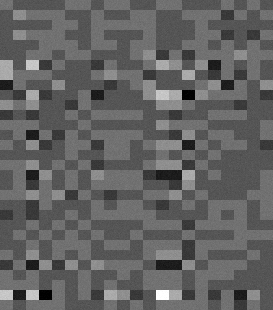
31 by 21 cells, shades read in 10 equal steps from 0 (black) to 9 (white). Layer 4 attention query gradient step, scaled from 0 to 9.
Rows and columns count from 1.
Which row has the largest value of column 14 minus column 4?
30
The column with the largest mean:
13
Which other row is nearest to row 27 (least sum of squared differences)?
18
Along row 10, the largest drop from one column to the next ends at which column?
15
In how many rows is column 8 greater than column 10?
6
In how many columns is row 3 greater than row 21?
7
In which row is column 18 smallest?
9
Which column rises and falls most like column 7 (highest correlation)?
14
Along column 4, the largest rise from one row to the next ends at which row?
31
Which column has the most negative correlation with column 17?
1
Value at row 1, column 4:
3
